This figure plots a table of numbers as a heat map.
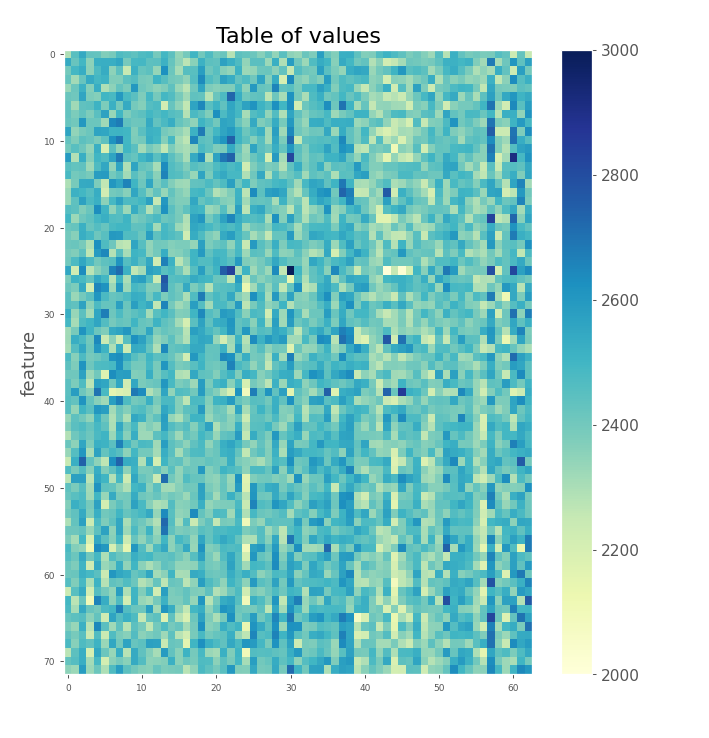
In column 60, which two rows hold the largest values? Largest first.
12, 25
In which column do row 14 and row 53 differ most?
17
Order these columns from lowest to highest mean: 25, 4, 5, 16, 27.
16, 27, 5, 25, 4
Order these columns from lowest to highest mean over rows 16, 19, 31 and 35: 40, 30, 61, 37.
40, 61, 30, 37
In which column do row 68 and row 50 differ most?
24
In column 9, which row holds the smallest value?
25
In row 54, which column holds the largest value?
13
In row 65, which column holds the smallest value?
39
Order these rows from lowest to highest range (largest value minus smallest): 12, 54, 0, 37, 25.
0, 37, 54, 12, 25
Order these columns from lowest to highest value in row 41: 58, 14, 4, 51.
58, 51, 14, 4
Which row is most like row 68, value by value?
6
